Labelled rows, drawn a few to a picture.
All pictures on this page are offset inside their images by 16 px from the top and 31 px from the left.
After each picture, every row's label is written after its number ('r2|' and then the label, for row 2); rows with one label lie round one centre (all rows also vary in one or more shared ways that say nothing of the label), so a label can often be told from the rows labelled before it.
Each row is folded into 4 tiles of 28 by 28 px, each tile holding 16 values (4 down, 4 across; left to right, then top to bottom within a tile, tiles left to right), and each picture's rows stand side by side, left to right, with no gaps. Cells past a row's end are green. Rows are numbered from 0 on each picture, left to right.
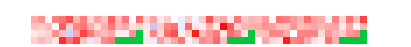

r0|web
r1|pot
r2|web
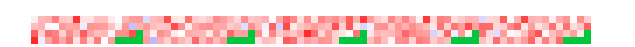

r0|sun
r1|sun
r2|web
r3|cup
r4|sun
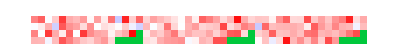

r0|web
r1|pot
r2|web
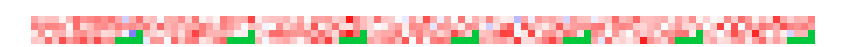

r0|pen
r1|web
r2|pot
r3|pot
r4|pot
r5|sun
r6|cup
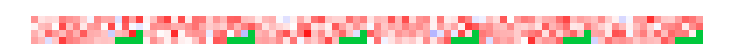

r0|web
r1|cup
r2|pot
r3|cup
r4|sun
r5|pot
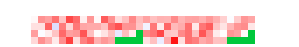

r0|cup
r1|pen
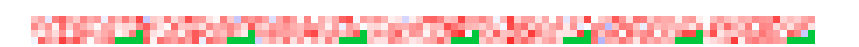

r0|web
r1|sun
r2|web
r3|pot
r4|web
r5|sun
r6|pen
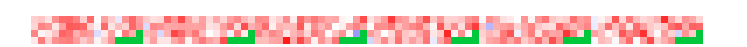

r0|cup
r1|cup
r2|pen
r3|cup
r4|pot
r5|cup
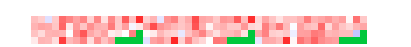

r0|web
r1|web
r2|pen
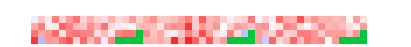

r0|sun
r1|pen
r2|sun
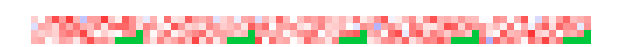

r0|cup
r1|sun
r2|sun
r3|pot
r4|sun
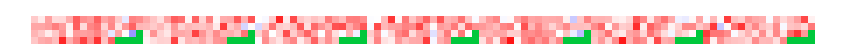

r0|pen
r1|web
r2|cup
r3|cup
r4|pen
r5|pen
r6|sun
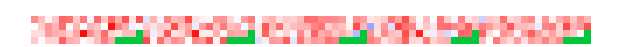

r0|web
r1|sun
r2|pen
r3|cup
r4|sun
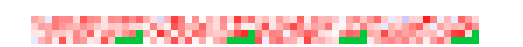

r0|web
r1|web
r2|sun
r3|pot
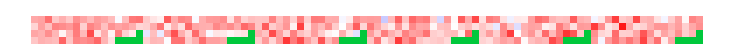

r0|pen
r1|cup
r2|pen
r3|web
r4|pot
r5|sun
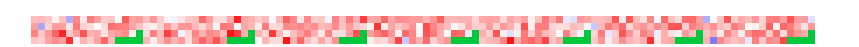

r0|pot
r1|pot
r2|web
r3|pen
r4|pen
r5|cup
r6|sun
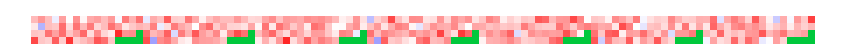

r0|pot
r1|sun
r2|pen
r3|sun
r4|pot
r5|sun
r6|web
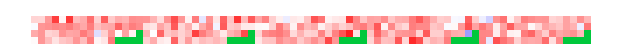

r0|cup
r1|web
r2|pot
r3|pen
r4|sun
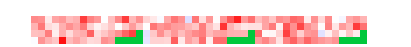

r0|web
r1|web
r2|cup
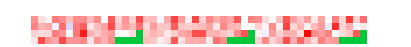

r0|web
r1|web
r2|web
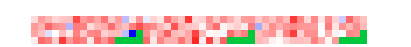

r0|pen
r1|sun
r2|cup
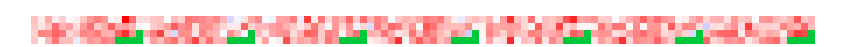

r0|pot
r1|pen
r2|web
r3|pen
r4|web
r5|pen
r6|pot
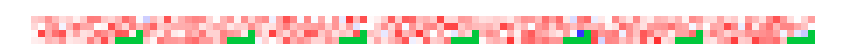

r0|pot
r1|sun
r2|web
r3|cup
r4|pen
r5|sun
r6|pen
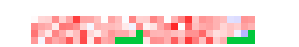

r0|sun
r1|pen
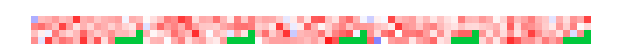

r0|sun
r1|cup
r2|pot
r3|sun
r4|web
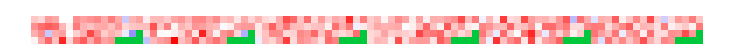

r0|pen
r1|pen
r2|web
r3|web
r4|sun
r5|sun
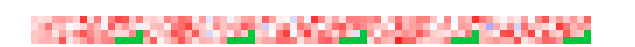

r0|web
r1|cup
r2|pot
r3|web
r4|pot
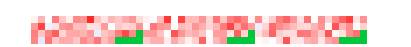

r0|sun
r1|cup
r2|web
